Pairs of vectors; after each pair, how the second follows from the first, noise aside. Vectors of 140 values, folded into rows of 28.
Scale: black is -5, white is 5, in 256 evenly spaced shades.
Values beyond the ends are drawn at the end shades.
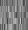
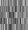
negated.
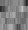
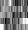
reversed, negated, scaled up.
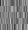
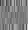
reversed, negated, partly zeroed.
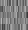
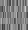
copied.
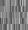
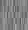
wrapped around, negated, shrunk.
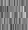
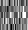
scaled up.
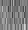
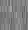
wrapped around, shrunk.
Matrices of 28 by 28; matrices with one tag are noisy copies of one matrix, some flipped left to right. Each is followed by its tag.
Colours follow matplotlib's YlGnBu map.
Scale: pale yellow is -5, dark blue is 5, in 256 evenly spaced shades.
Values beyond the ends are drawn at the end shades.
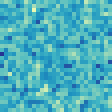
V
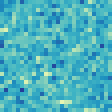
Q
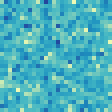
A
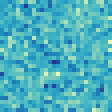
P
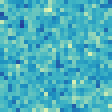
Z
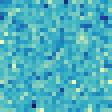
A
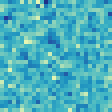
A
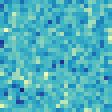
Q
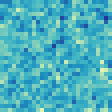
A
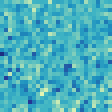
V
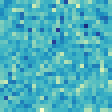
A
